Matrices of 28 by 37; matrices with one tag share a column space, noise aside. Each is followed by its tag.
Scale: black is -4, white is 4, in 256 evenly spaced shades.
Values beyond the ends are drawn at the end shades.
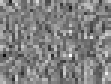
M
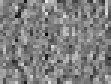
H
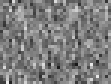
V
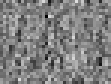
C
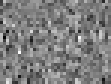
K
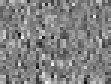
V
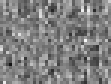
H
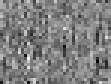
C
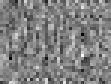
C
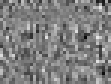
M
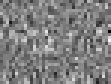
K
